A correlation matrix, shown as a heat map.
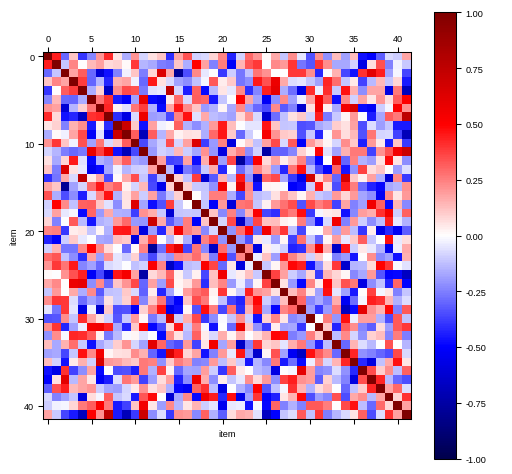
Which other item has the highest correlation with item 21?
39
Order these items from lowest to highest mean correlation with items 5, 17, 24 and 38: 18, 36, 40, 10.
36, 10, 40, 18
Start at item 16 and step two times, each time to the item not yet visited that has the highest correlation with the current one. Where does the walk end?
41
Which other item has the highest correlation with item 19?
12
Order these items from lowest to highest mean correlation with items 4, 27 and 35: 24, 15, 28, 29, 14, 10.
29, 28, 24, 15, 10, 14
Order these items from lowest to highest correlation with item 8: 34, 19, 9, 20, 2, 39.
2, 39, 34, 19, 20, 9
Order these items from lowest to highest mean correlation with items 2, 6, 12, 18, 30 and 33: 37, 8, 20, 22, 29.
22, 20, 8, 37, 29
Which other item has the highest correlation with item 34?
14
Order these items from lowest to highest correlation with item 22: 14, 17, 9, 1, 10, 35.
9, 35, 10, 1, 17, 14
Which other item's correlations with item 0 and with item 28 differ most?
37
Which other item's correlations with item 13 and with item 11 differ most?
5
